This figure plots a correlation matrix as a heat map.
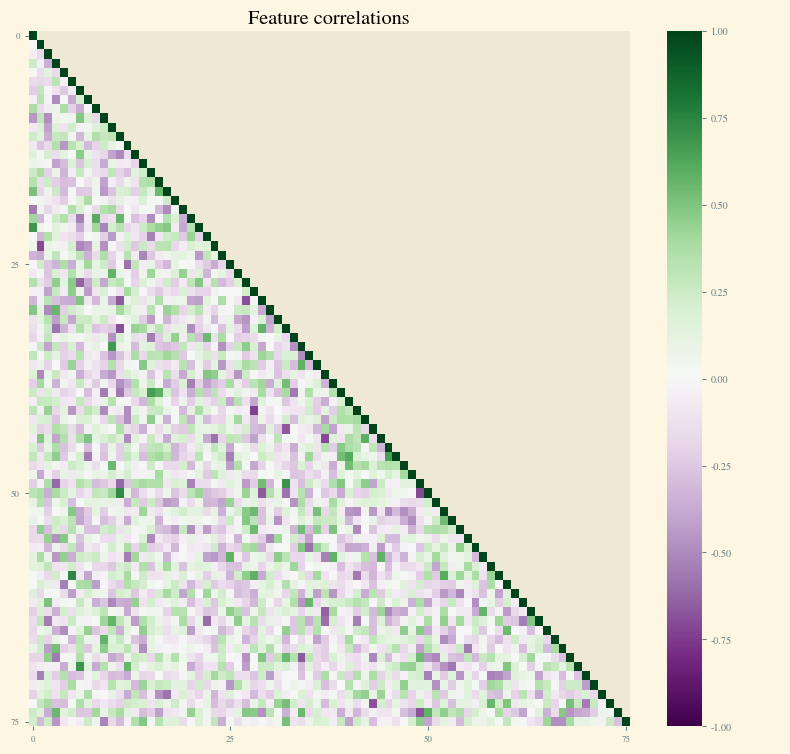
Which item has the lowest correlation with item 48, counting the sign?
53
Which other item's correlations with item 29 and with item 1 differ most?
50
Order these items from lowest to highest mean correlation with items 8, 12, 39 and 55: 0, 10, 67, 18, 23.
18, 67, 10, 0, 23
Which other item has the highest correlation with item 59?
5
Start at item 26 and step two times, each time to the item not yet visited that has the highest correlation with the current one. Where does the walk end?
34
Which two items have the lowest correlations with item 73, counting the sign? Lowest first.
43, 70
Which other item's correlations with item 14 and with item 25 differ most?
71
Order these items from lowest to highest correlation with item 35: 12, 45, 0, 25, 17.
12, 25, 45, 0, 17
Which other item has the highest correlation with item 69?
6
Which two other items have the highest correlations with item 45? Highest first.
46, 39
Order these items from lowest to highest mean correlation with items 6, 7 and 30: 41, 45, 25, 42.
45, 41, 42, 25
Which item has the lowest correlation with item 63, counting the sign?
37
